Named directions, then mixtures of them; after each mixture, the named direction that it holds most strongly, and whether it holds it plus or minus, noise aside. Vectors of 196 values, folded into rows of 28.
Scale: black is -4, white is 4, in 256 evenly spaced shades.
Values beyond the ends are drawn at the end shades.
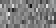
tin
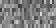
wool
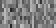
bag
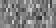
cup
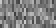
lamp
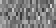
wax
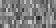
cup, plus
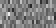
tin, plus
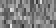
bag, minus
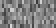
bag, minus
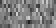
cup, minus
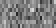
wax, plus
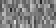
bag, plus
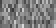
bag, plus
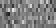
tin, minus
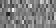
tin, minus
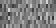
tin, minus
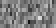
cup, minus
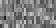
lamp, plus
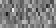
wax, plus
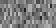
cup, plus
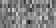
cup, minus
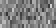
wax, plus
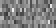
wax, plus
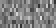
bag, minus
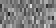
tin, minus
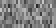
cup, minus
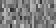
bag, plus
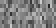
cup, minus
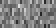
wool, minus
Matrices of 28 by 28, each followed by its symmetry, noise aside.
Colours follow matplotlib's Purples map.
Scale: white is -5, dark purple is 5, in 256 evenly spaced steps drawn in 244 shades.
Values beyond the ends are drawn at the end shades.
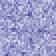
symmetric.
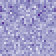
mirrored left to right.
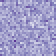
symmetric across the other diagonal.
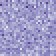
antisymmetric.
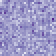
mirrored top to bottom.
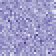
symmetric.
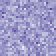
no symmetry.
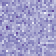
mirrored top to bottom.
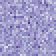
antisymmetric.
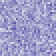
no symmetry.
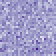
antisymmetric.
